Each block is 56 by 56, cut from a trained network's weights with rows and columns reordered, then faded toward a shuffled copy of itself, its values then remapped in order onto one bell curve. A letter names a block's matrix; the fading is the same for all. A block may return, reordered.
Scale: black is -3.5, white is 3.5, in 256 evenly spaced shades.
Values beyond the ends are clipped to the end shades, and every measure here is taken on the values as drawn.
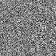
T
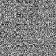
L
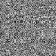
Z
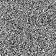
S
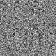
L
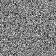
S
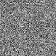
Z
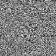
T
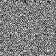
T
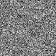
L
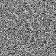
L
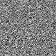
T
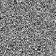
T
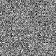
T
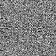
L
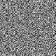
Z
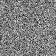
S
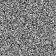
S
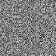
Z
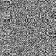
Z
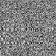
L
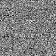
T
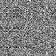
L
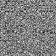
L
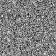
L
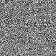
T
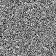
S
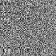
Z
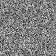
S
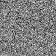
S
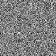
T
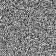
S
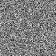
L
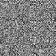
Z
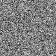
S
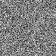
S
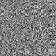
Z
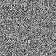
T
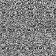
L
